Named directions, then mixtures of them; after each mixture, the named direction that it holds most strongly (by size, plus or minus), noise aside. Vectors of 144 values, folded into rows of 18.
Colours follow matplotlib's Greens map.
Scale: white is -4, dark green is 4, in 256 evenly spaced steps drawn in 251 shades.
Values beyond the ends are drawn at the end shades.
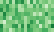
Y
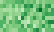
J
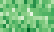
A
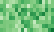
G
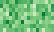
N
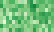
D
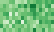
N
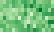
J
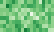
G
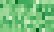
J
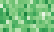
N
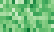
A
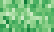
A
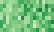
J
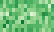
N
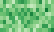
G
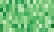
Y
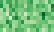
N
